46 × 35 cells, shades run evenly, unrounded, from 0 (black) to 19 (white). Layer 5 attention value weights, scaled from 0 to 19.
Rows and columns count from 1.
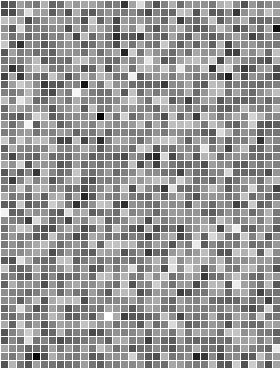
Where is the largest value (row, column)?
40, 14
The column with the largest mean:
3
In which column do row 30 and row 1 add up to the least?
16
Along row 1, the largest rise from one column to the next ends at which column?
17
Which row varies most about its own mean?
9
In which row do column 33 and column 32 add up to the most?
15
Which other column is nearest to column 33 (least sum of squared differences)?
8
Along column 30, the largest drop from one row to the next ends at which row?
30
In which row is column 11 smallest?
11
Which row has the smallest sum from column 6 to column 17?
5
